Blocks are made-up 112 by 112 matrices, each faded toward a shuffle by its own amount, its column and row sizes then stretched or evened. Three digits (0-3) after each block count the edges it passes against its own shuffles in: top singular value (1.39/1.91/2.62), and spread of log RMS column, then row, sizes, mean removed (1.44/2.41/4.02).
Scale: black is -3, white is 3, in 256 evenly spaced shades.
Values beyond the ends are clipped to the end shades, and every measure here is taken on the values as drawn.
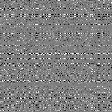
3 1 3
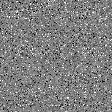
1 0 1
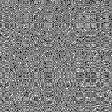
3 0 0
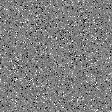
1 1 0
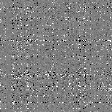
1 2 2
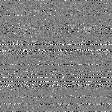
2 0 3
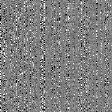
2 3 0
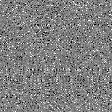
2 0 1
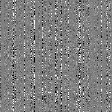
1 3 1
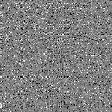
2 0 1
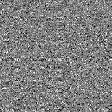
2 0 1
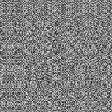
3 1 1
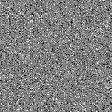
2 0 0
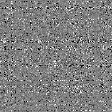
0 2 2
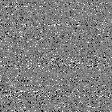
0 1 2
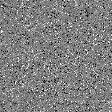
0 1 1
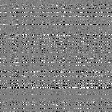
2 2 3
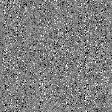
0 2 0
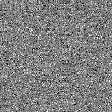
2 0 0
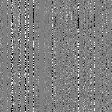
3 3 0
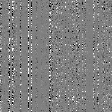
1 3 1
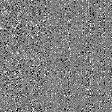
1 2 1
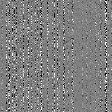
2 3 0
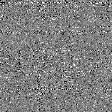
0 1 2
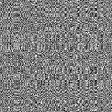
3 2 0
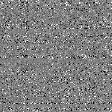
0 1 2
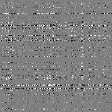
2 2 3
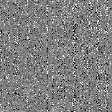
2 2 0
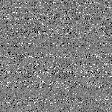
1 0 2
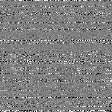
2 0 3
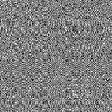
3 1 0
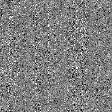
0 2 0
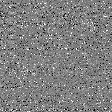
1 0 2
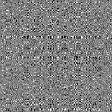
3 2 2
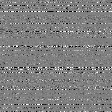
2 0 3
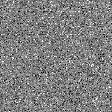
1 0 1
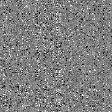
2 2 1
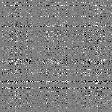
1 2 3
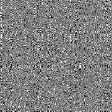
2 2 1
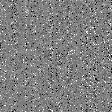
0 2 0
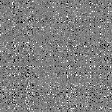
0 2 2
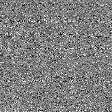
1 0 2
